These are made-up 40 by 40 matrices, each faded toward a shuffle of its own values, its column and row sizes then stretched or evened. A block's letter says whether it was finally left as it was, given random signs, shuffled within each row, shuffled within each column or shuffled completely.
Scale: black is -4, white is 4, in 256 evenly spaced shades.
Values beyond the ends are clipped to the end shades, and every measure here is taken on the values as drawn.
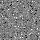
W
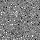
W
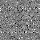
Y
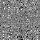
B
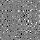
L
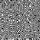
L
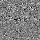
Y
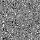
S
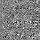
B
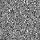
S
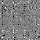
L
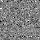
Y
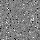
S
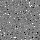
W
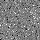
W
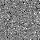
W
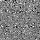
Y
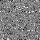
Y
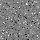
W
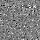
Y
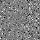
S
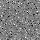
W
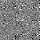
L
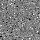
W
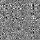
B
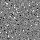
W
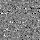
Y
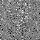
S
